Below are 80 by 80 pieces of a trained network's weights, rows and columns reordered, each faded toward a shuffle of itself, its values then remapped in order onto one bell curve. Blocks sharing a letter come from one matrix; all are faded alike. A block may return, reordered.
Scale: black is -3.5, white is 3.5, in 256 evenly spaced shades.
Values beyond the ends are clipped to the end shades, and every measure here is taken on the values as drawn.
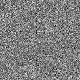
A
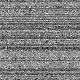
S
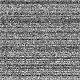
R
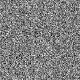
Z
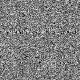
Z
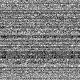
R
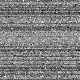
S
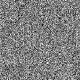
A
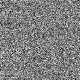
A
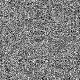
A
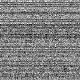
R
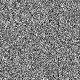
A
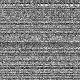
R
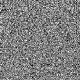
A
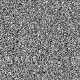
A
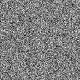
A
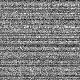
R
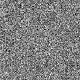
A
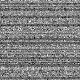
S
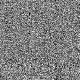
A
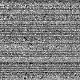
S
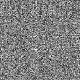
Z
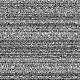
S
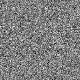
A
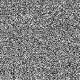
A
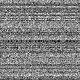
R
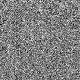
Z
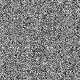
Z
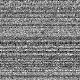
R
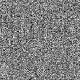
A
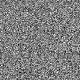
A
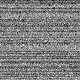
S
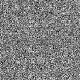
A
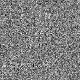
Z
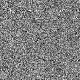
Z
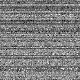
S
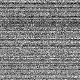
R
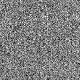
A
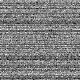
R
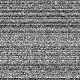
R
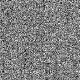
A
